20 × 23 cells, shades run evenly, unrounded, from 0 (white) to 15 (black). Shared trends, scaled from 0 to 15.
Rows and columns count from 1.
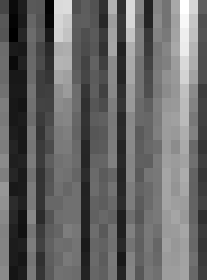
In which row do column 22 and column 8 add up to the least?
1
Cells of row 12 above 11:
6
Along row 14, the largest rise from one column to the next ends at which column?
2
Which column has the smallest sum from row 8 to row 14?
21
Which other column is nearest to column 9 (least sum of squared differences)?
11
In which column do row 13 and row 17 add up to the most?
3
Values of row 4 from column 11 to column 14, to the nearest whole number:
10 12 5 13
